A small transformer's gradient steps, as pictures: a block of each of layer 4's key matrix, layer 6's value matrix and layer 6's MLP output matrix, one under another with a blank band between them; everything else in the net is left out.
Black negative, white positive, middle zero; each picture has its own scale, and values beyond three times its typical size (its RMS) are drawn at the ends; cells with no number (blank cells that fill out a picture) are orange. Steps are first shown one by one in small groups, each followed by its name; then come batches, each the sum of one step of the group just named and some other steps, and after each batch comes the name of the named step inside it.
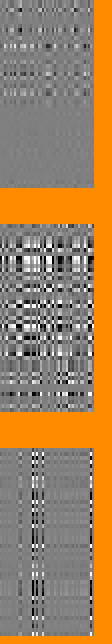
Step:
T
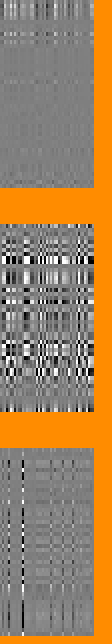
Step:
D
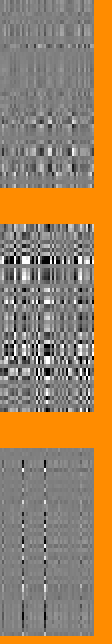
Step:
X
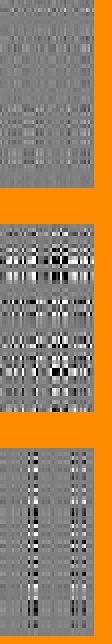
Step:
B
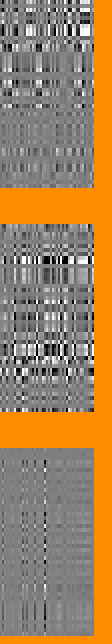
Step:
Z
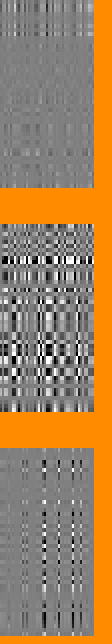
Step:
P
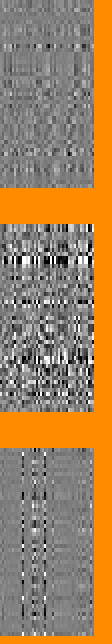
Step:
X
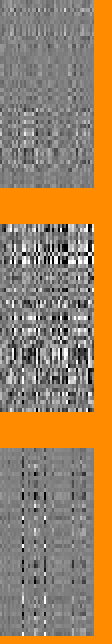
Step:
D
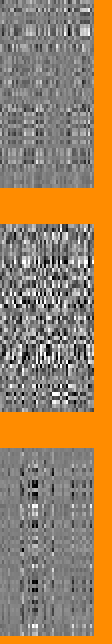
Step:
Z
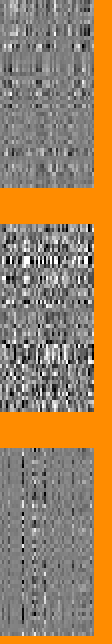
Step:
D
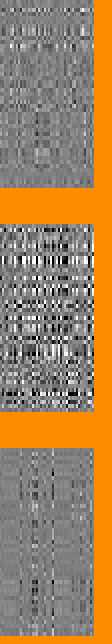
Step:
T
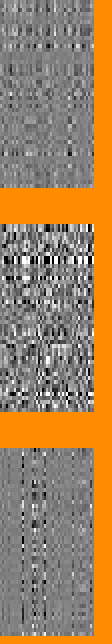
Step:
X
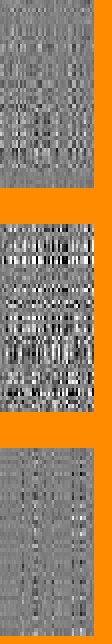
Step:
T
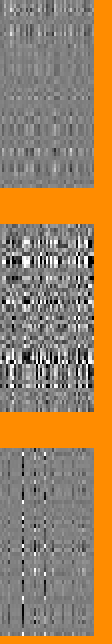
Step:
D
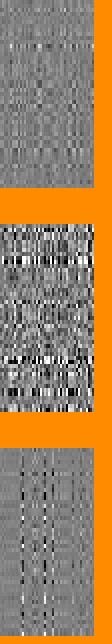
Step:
X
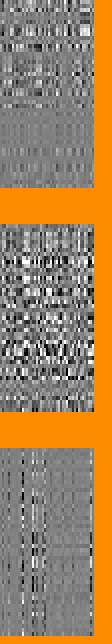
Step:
Z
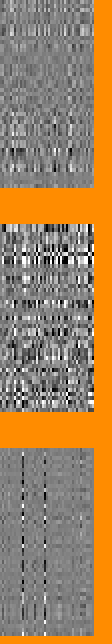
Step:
Z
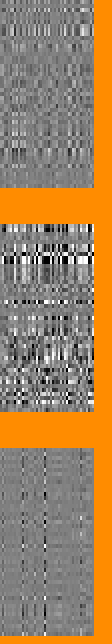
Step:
X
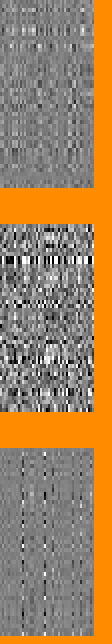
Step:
D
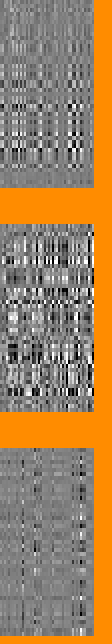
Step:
D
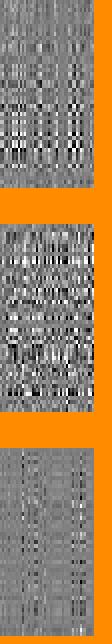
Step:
B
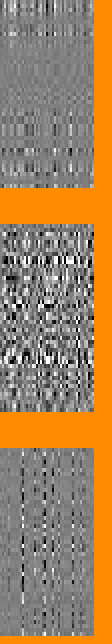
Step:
P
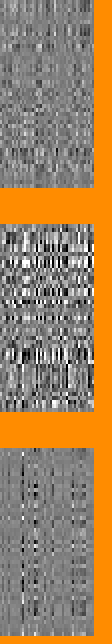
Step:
B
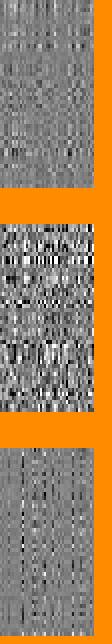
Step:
D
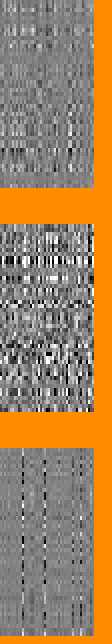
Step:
P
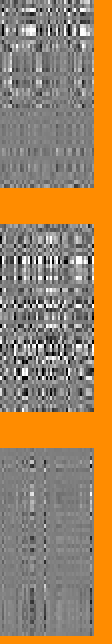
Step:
Z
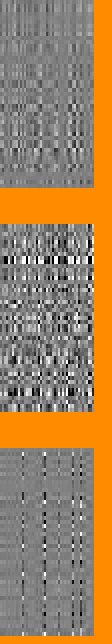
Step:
P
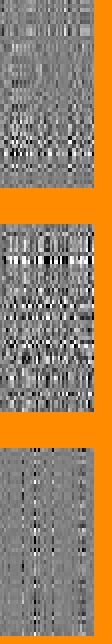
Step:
Z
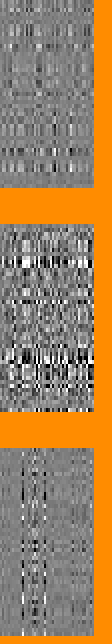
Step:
B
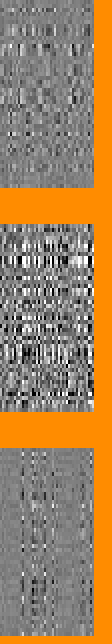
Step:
T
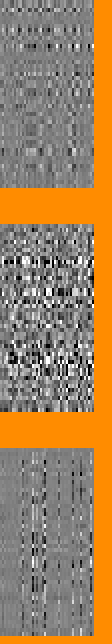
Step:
X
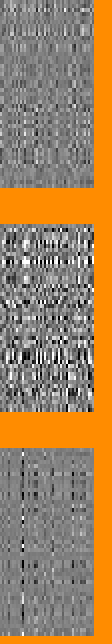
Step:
D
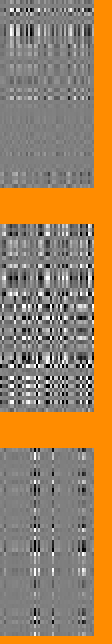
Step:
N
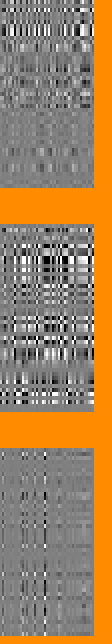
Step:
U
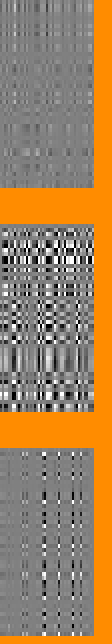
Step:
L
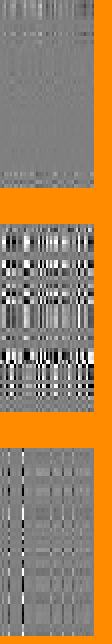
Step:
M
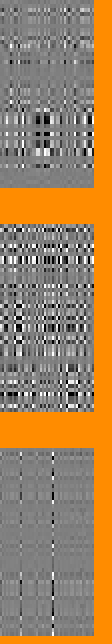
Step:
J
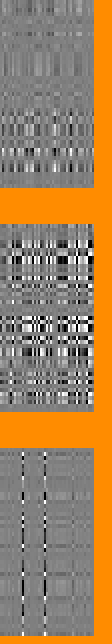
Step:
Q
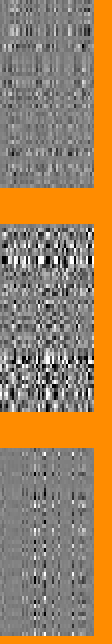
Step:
L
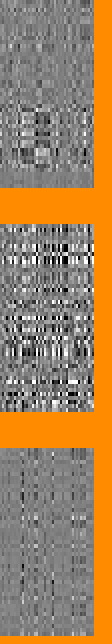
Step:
J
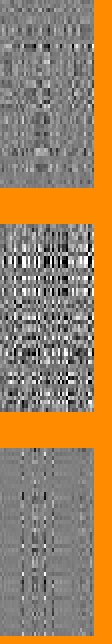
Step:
Q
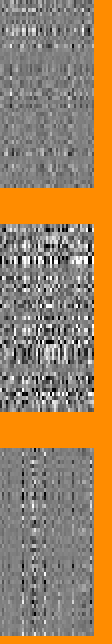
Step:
U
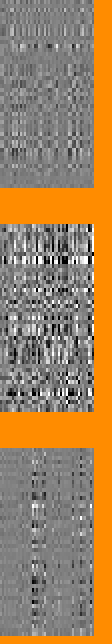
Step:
U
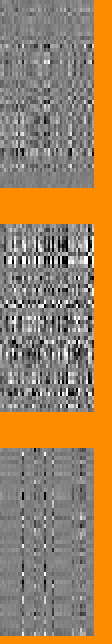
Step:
Q
